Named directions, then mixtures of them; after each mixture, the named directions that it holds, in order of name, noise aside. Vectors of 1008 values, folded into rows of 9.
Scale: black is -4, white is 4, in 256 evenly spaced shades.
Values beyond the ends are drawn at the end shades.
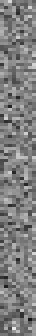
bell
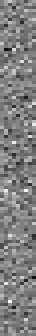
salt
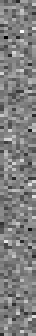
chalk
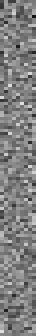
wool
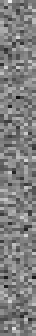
bell, salt.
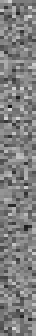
bell.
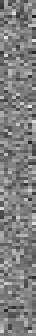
salt, wool.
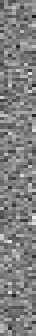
chalk, wool.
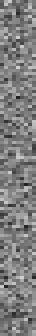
bell, salt, wool.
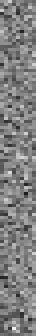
bell.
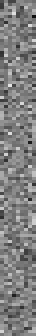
wool.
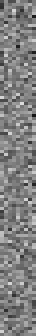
wool.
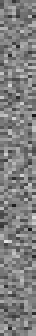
bell, chalk, wool.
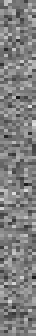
bell, salt, wool.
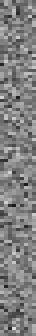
bell, wool.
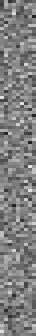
wool.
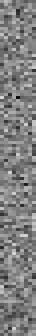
bell, salt, wool.
